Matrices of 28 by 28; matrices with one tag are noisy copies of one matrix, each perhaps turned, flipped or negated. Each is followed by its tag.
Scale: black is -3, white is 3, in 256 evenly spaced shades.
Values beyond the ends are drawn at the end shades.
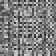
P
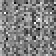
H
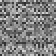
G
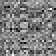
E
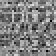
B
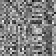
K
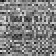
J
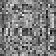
E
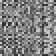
G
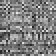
J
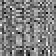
J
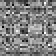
E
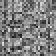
B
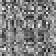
E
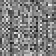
P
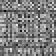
P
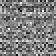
G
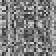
E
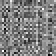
P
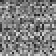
H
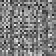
P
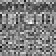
K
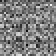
H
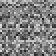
H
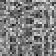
B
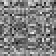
E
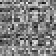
B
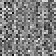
G
